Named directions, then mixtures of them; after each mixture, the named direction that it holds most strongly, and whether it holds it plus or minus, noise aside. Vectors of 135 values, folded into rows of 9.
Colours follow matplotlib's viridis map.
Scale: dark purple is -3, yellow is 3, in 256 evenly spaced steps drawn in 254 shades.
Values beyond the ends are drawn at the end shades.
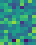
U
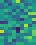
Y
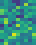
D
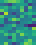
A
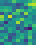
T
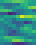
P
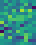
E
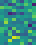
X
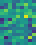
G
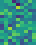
D, plus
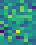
E, plus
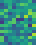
G, plus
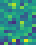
U, minus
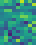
X, minus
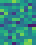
A, plus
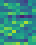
P, minus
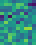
T, minus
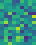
Y, minus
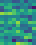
P, minus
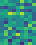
X, minus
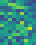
T, minus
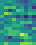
P, minus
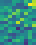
T, plus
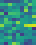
A, minus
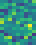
G, minus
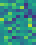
G, minus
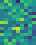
Y, minus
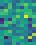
G, plus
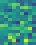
U, minus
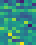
X, plus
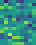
X, plus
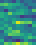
P, minus
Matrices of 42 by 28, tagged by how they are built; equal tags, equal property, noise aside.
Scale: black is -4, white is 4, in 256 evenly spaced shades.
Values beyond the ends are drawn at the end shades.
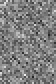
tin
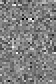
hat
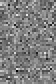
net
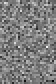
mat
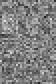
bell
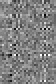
net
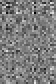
net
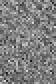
tin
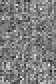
bell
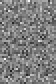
mat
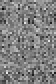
bell
